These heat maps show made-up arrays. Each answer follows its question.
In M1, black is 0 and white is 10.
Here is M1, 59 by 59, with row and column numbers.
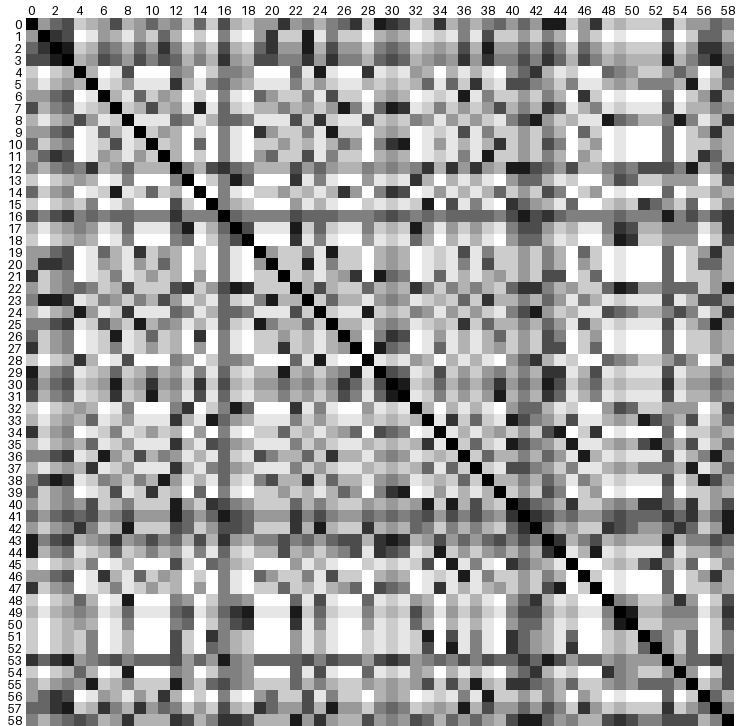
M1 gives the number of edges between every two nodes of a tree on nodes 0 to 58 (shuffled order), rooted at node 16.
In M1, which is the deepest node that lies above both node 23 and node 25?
3
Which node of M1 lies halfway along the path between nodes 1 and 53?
2
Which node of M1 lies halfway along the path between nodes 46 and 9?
57
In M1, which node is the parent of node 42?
58
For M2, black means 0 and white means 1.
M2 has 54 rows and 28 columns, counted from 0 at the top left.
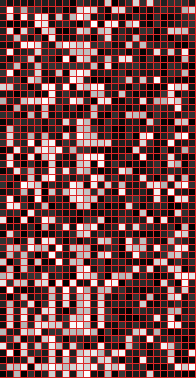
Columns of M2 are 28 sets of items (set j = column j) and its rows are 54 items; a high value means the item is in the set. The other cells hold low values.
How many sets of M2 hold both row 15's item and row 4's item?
2
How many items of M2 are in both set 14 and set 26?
4
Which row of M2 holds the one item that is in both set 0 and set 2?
40
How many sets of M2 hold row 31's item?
7
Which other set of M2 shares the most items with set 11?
12
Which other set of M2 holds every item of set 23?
3
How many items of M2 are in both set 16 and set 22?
0
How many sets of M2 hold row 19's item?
11
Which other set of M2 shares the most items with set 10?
5
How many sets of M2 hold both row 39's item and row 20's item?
5
